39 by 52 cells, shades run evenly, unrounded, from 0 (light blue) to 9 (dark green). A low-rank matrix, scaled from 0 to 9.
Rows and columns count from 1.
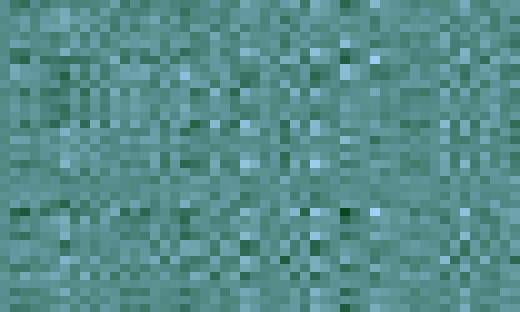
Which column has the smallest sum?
32
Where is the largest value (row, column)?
27, 35
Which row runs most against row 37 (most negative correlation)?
10
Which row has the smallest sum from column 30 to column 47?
21
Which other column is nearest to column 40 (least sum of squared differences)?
51
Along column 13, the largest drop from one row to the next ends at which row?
9
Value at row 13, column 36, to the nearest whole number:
4
